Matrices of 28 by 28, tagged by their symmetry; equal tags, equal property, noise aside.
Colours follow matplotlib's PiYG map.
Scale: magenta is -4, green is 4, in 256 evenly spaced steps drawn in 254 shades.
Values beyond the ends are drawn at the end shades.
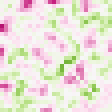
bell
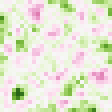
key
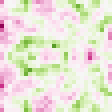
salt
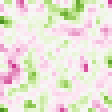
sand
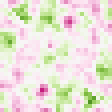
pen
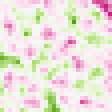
key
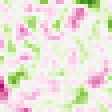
sand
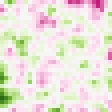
sand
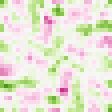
pen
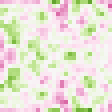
salt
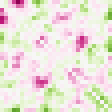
bell
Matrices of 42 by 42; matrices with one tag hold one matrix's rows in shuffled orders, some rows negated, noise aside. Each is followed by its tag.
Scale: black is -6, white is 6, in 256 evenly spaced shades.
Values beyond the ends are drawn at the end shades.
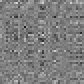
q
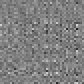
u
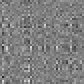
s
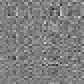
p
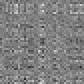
q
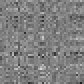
q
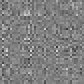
s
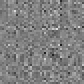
p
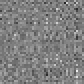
u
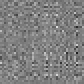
u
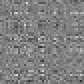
q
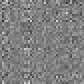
s
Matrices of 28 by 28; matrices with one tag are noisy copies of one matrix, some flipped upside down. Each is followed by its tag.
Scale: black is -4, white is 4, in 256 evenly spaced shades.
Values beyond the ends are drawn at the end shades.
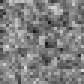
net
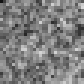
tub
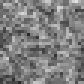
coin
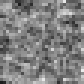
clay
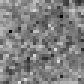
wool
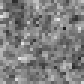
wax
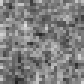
wax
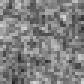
wax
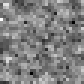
clay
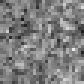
tub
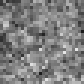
coin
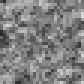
clay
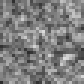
tub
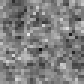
wax
